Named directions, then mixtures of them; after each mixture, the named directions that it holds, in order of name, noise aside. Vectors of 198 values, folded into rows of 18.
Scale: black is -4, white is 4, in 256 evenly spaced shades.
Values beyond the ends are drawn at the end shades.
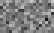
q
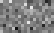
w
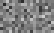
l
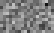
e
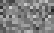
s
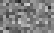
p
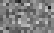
p.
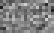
e, l, s.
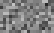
e.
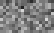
q.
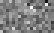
e, p, w.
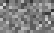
l, q.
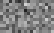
l, p, q.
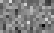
e, w.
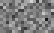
q.
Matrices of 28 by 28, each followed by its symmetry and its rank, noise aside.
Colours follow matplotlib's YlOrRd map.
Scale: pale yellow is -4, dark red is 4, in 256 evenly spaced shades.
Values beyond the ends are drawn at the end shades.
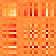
symmetric, rank one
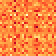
no symmetry, rank three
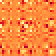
symmetric, rank two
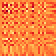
no symmetry, rank two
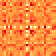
symmetric, rank two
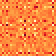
no symmetry, rank three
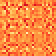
no symmetry, rank three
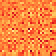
symmetric, rank three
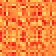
antisymmetric, rank two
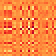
no symmetry, rank one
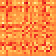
symmetric, rank three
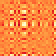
symmetric, rank one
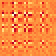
symmetric, rank one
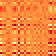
no symmetry, rank one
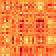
no symmetry, rank three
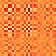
symmetric, rank one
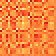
symmetric, rank two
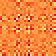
antisymmetric, rank two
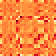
symmetric, rank two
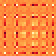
symmetric, rank one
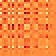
symmetric, rank one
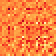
symmetric, rank three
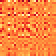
no symmetry, rank two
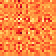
no symmetry, rank three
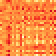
no symmetry, rank three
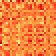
no symmetry, rank three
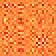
no symmetry, rank three
